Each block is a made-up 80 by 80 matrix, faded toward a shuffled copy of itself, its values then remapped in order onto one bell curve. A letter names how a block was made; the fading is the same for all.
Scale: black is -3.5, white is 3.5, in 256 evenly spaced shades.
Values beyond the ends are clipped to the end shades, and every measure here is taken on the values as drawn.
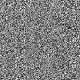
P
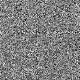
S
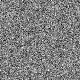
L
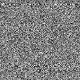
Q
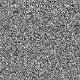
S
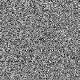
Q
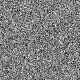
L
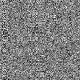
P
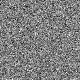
L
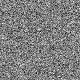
L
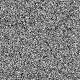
L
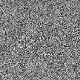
Q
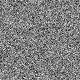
L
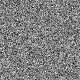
L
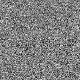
Q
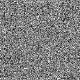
S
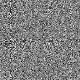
S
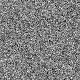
L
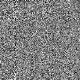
S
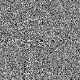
S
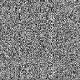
P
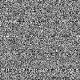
Q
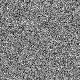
L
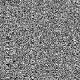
P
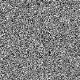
S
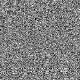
Q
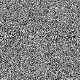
S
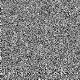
S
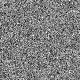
L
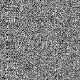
P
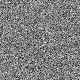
L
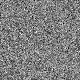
L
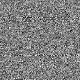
Q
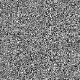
S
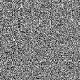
P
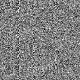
P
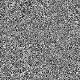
S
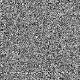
S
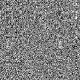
P
